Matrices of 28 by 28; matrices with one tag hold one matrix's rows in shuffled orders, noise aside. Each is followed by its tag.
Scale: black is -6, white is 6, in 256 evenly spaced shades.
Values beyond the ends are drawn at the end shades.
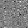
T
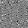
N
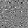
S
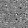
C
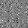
N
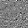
C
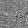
C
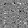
T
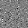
N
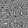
S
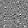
T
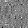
S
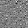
C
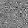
C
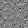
T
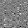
T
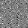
N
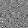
N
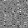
T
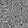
S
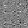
T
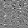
T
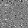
S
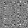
T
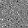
N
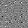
S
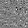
C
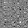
T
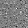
C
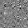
T
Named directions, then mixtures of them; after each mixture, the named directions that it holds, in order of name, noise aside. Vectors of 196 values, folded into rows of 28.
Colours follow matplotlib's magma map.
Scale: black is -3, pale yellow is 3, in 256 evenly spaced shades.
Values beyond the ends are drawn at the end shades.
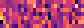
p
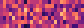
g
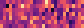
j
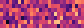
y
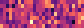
j, y.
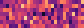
g, j, p.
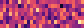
g, p, y.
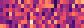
g, j, y.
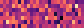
y.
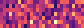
g, j, y.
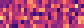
j, p.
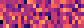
g, p.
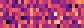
y.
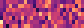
g, j, p.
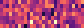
g, j, y.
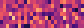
g, p.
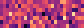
g, j, p.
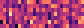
j, p, y.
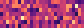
y.
